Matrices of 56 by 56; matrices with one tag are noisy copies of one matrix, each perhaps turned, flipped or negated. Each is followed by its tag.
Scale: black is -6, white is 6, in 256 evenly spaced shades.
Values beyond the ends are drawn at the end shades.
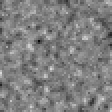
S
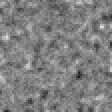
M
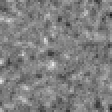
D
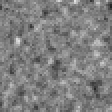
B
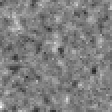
B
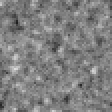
B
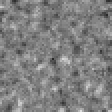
D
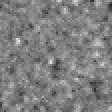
B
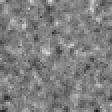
D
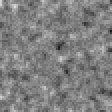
D
